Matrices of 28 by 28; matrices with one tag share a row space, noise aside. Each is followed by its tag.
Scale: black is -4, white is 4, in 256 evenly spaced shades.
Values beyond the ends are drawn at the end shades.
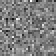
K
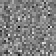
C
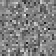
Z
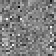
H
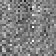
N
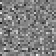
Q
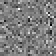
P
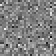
P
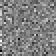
Q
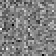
K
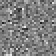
Z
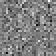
C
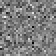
N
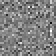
P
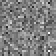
C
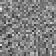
Q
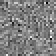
P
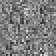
Z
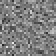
K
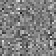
H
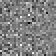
N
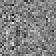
K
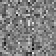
N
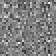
C
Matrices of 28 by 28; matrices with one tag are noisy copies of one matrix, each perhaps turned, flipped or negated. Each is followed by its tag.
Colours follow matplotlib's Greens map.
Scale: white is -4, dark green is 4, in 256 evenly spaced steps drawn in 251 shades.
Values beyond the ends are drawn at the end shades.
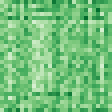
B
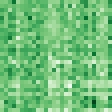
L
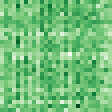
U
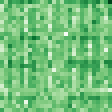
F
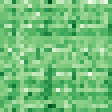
F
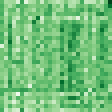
B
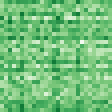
U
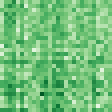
L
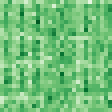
F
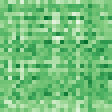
U
